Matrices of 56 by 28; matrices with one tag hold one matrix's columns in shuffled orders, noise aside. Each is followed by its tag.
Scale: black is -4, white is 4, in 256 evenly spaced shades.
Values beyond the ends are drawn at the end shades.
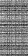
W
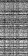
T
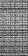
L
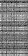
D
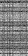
D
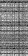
D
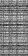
W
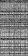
T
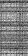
D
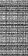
W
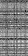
T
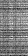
L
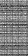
W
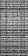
L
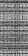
D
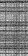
D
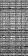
L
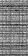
W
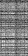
T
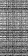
L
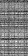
T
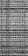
L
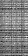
L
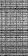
L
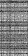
D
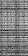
L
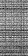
L
